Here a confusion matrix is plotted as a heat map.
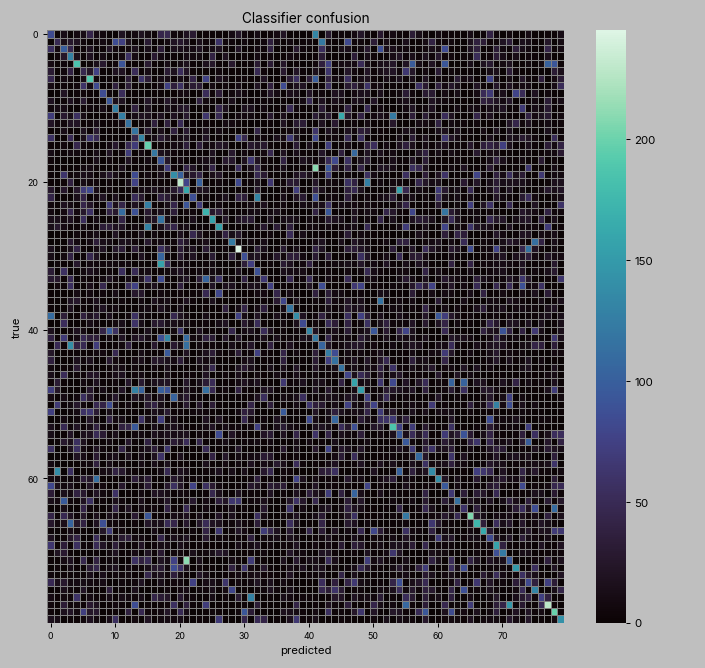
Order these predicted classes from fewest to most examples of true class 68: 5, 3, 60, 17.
5, 3, 17, 60
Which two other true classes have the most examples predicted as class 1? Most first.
59, 50
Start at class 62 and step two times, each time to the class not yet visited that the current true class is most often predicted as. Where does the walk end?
64
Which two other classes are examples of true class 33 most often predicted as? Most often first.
24, 17
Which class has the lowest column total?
35
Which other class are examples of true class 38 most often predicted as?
0
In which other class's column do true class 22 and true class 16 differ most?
32
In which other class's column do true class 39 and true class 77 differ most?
71
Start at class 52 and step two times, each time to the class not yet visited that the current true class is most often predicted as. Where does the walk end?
43
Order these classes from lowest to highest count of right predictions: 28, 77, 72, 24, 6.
28, 72, 24, 6, 77
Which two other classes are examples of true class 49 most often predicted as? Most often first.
19, 71
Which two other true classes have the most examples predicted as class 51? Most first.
36, 2
